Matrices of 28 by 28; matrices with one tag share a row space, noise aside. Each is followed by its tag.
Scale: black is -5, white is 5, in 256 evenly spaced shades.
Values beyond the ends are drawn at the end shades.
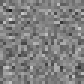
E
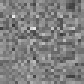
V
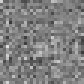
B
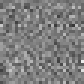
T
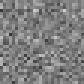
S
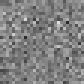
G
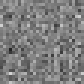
E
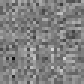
V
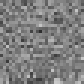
B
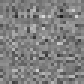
V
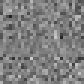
E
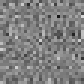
T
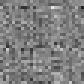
B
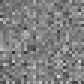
G
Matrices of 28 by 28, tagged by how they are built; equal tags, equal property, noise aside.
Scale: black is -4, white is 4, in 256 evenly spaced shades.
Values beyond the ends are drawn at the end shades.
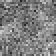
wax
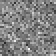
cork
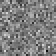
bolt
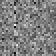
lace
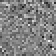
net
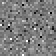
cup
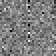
lace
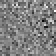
net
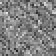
cork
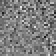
net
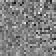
net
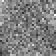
wax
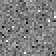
cup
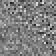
net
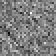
cork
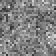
wax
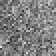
wax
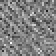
cork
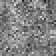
wax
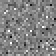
cup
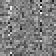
lace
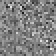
net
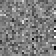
lace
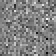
lace
